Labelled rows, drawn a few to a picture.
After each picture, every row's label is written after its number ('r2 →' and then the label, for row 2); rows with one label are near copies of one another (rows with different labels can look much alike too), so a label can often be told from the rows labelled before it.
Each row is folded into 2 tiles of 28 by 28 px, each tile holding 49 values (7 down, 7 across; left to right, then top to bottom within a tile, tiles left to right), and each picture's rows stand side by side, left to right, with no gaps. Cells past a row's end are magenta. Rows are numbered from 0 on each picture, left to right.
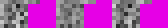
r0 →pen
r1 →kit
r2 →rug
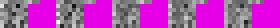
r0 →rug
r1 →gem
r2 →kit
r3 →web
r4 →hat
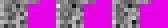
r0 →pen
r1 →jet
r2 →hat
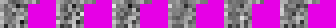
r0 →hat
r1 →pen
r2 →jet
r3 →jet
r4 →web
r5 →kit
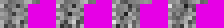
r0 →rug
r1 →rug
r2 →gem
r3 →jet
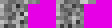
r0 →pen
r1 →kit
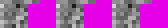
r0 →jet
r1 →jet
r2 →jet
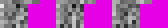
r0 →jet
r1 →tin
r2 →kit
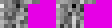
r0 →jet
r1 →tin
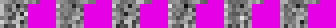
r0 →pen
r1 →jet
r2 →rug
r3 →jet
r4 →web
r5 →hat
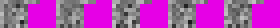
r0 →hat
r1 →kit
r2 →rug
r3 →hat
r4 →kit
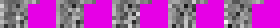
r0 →web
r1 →hat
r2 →pen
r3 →tin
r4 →gem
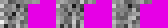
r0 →gem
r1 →tin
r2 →jet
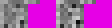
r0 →hat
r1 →hat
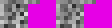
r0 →pen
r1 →pen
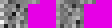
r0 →gem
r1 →hat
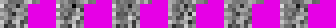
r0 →rug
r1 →jet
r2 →web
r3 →pen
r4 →rug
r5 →jet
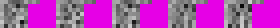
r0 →hat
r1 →pen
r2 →hat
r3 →tin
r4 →tin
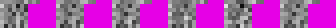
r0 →tin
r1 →rug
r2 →rug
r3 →web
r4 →jet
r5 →rug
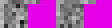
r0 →hat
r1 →kit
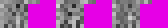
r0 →tin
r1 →rug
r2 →web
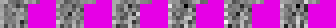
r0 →hat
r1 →gem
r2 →pen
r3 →jet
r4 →gem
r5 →tin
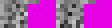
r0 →pen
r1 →rug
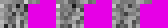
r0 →tin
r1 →jet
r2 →rug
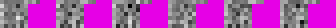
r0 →web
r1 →rug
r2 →tin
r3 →pen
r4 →kit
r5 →hat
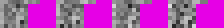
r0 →hat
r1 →kit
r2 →jet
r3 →rug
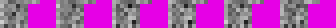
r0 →gem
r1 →jet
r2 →hat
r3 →hat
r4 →hat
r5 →kit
